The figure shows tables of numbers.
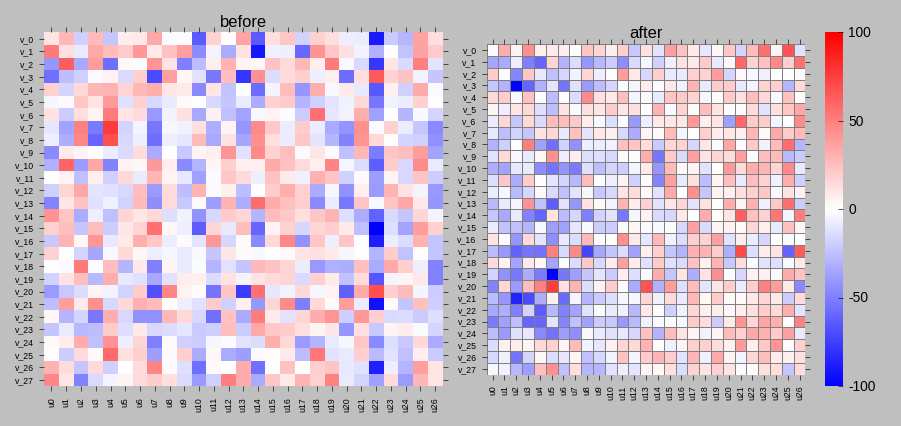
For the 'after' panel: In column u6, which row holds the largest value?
v_6
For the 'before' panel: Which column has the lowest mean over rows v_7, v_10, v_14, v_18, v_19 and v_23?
u22
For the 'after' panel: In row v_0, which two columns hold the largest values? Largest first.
u25, u23
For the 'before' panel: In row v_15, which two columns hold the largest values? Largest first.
u7, u25
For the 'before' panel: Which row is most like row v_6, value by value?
v_25
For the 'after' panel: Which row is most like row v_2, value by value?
v_16
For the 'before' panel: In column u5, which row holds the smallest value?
v_18
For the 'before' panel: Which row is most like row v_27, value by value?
v_14
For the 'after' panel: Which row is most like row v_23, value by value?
v_1
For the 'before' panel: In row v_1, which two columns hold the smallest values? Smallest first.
u14, u17
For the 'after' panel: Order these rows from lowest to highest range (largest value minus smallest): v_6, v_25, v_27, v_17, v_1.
v_25, v_27, v_6, v_1, v_17
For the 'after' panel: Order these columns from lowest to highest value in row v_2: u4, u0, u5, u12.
u5, u4, u12, u0
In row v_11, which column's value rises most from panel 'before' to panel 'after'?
u22
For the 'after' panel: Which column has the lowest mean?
u2
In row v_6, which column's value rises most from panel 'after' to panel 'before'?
u4
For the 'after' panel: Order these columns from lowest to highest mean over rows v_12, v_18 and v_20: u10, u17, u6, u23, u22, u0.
u0, u6, u10, u22, u23, u17
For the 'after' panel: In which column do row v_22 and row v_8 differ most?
u3
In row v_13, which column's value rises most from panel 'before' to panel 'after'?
u20
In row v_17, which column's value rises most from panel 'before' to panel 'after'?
u26
